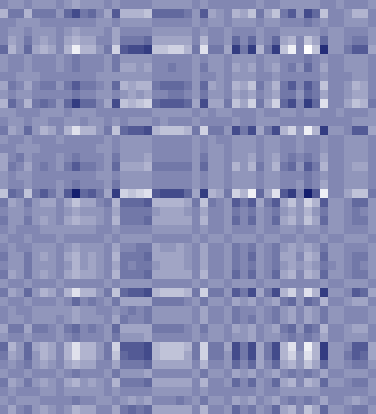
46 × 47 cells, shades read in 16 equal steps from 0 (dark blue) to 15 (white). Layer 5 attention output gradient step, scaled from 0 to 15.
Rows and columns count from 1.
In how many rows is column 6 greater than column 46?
23
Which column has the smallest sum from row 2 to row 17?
39
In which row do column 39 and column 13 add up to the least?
22
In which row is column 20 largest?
6
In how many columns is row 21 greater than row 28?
20
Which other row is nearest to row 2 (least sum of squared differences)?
10
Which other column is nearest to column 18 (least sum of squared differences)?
45
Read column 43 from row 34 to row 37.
7 8 8 7
